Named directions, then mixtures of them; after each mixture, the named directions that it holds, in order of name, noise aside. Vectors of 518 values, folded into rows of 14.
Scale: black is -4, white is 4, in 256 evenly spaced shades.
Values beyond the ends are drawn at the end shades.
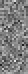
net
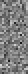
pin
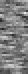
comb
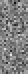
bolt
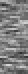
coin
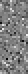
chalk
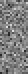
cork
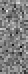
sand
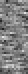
comb.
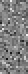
chalk.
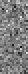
sand.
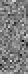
chalk, net.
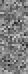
comb, net, pin.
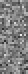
chalk, comb, pin.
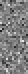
chalk, cork.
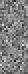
net.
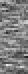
coin.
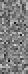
pin.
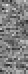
chalk, coin, sand.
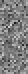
net, pin.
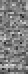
coin, comb, pin.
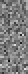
pin.
